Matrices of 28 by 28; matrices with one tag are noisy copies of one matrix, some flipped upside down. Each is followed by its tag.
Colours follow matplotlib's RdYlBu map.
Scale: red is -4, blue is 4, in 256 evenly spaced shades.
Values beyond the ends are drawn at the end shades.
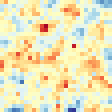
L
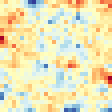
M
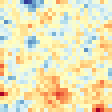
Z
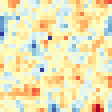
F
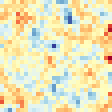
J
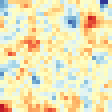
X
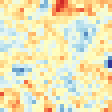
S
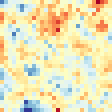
Z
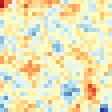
X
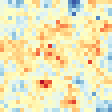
L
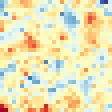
X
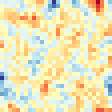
F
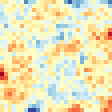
M
